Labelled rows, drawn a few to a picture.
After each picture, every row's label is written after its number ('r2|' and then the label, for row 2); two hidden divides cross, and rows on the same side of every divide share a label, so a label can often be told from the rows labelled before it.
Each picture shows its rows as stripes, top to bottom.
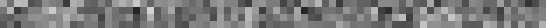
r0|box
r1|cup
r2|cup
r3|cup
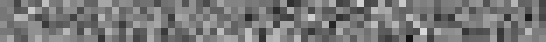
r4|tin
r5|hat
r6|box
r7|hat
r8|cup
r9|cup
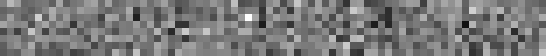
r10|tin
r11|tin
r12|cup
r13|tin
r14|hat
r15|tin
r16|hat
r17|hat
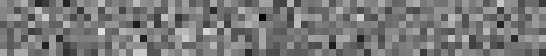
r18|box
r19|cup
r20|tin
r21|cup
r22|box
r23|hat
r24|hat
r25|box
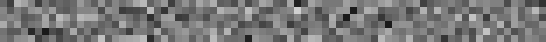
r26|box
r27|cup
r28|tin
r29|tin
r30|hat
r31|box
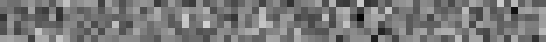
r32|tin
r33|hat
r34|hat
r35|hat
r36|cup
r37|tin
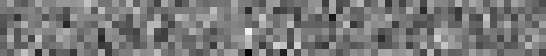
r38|tin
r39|box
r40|hat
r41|hat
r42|cup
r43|cup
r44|cup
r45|box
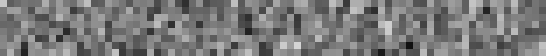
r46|tin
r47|tin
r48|box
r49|box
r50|box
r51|hat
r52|cup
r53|cup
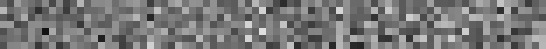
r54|box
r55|hat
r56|box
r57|cup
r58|hat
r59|cup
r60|hat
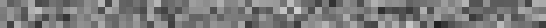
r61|hat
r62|cup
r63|hat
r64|box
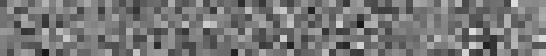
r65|tin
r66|cup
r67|hat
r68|hat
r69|tin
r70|cup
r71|tin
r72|hat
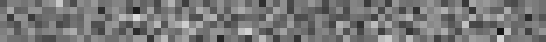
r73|tin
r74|cup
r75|box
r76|hat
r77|cup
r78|box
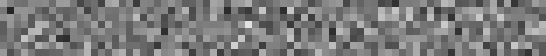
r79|cup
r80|box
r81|box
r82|cup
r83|hat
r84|hat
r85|tin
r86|box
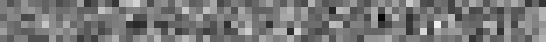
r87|box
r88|hat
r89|cup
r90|cup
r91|cup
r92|hat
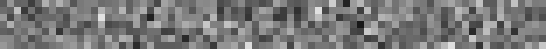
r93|tin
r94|box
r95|box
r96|hat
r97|hat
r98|tin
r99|cup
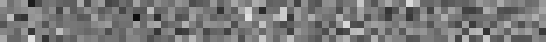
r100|box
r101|cup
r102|cup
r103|hat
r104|tin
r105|hat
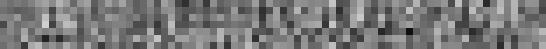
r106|tin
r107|tin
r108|tin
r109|tin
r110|cup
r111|hat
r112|cup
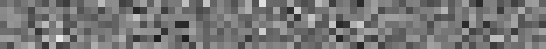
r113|hat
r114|cup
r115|box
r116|tin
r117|hat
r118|tin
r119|hat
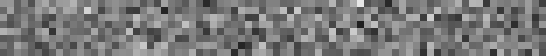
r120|tin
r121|cup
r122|box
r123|hat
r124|tin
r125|tin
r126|box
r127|box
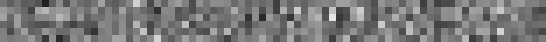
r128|box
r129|tin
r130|tin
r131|box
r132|box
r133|hat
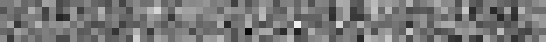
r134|hat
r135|hat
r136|hat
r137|cup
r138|box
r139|hat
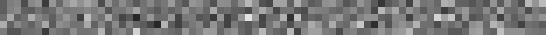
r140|cup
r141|box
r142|cup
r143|tin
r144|box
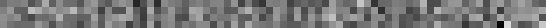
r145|tin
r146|cup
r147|tin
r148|cup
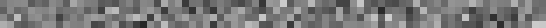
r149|tin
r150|cup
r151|hat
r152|cup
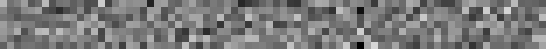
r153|box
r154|hat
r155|cup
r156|box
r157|tin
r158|cup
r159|hat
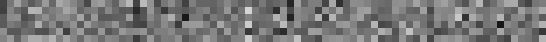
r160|tin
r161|cup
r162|tin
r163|cup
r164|box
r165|cup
